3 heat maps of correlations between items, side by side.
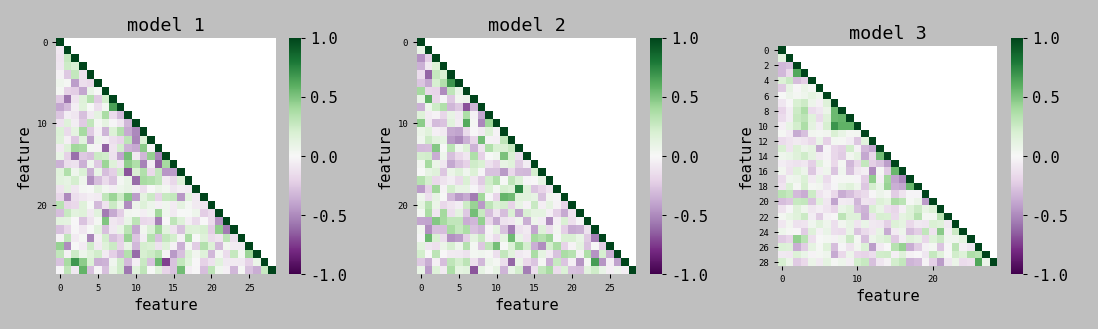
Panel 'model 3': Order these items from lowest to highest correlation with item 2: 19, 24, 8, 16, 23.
19, 23, 24, 16, 8
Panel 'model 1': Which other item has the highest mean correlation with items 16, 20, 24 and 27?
28
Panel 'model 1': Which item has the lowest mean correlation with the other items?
10
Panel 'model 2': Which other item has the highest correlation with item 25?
10
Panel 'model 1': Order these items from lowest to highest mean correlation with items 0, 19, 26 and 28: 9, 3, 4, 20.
4, 9, 20, 3
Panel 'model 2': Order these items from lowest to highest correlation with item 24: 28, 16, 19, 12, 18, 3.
3, 18, 28, 19, 16, 12
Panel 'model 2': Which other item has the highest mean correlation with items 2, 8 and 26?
22
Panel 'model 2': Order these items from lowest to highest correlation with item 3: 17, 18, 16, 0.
0, 16, 17, 18
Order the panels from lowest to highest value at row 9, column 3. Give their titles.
model 1, model 2, model 3
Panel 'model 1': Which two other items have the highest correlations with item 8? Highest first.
7, 11
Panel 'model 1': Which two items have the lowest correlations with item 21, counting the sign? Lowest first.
6, 22
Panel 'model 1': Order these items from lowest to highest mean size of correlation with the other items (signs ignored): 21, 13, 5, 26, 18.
18, 5, 21, 26, 13
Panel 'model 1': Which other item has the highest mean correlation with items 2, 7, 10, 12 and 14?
15
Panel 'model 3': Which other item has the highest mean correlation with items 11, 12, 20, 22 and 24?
21
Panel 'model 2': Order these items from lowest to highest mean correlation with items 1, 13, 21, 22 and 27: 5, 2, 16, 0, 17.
0, 17, 16, 5, 2
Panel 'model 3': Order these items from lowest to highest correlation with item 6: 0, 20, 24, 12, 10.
12, 20, 0, 24, 10
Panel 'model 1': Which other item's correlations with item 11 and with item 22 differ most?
13
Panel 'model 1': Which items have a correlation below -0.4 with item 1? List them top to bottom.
7, 19, 25
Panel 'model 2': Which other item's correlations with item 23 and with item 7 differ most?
1
